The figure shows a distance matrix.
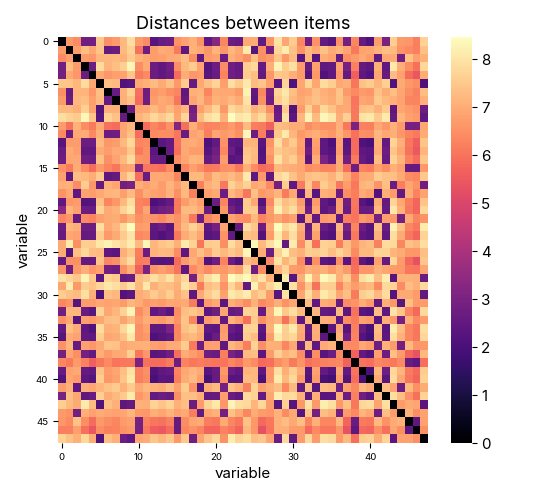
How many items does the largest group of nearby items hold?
18
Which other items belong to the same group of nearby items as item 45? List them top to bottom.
10, 15, 38, 46
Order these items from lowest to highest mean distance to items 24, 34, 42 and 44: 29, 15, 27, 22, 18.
22, 18, 29, 15, 27
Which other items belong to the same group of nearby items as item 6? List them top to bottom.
1, 7, 11, 16, 25, 27
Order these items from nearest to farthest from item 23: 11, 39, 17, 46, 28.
39, 46, 11, 17, 28
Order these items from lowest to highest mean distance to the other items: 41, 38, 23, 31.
23, 38, 31, 41
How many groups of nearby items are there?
6
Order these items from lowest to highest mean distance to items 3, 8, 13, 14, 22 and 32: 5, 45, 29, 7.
45, 5, 7, 29
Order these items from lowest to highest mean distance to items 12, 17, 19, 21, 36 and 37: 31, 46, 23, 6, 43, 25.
23, 31, 46, 43, 6, 25
